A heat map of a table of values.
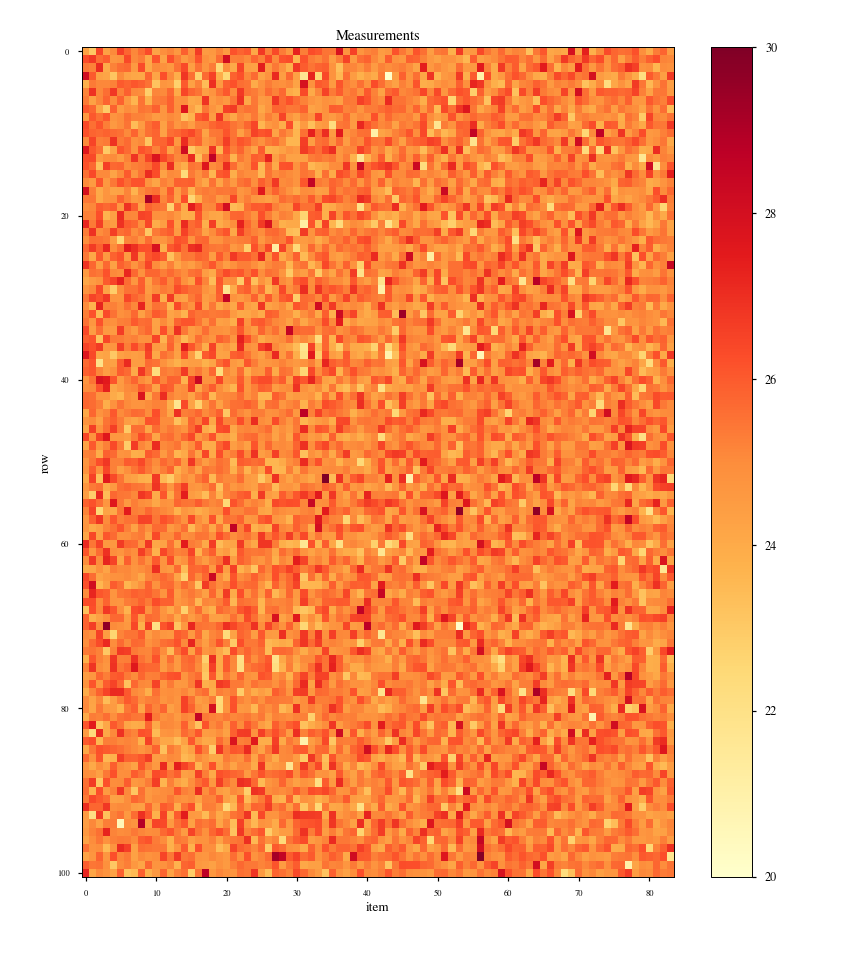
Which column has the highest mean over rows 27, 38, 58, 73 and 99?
64
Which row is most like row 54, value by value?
93
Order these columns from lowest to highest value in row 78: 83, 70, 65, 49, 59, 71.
70, 49, 83, 71, 65, 59
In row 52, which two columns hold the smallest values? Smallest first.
46, 83
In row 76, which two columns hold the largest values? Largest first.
77, 74
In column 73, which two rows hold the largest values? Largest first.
10, 19
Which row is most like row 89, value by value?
35
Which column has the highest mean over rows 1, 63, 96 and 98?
56
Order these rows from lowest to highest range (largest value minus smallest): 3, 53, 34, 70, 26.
53, 26, 34, 3, 70
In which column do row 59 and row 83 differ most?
1
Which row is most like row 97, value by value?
73
